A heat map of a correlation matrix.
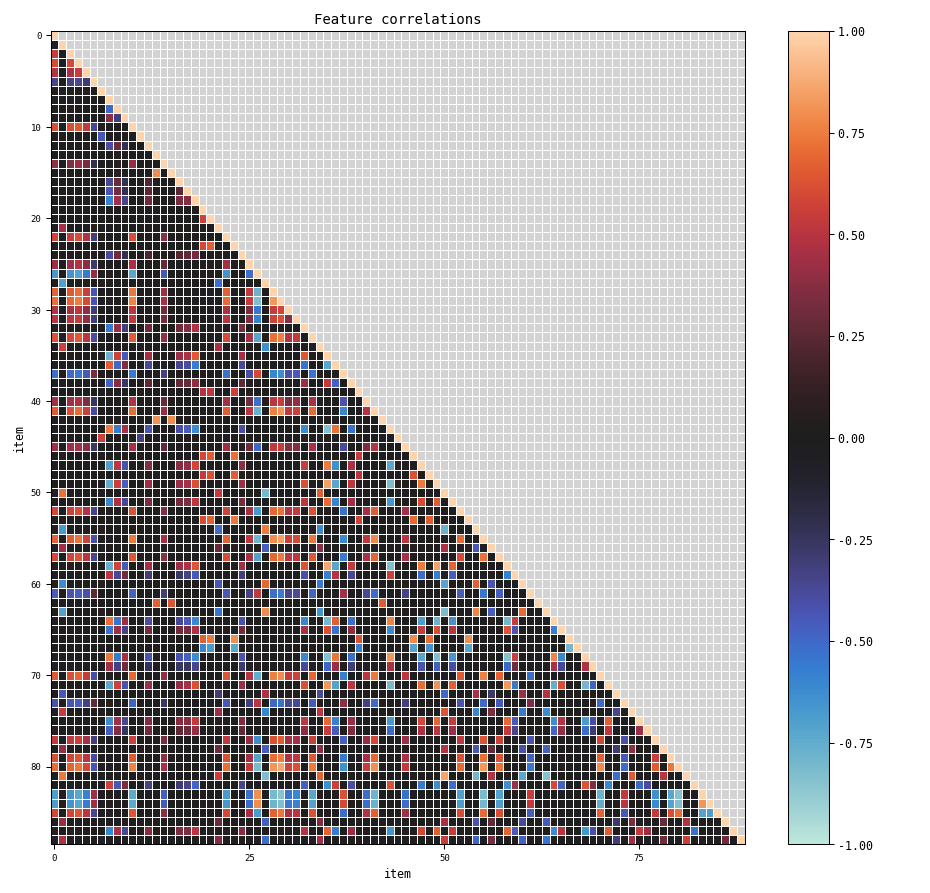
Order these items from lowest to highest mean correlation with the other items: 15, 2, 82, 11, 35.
82, 11, 15, 35, 2
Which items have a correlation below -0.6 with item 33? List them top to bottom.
26, 83, 84
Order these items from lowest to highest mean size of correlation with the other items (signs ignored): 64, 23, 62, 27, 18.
62, 23, 27, 18, 64
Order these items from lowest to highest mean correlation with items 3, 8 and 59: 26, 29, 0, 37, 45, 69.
26, 37, 69, 45, 0, 29
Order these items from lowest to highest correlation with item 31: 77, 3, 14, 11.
11, 14, 77, 3
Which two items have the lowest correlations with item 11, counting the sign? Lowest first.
6, 44
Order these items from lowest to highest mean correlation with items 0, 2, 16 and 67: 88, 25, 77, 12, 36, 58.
36, 88, 12, 58, 25, 77
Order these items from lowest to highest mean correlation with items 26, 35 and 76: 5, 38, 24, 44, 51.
44, 5, 24, 38, 51
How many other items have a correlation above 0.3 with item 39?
7
